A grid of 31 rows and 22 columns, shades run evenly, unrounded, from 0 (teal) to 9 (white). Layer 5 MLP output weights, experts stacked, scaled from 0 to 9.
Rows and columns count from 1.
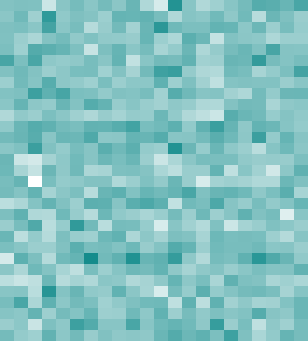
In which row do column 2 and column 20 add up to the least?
24
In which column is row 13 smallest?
19
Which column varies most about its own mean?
3
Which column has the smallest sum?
13
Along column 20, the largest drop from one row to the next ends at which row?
5
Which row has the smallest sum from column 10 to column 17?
12
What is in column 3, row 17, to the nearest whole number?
9
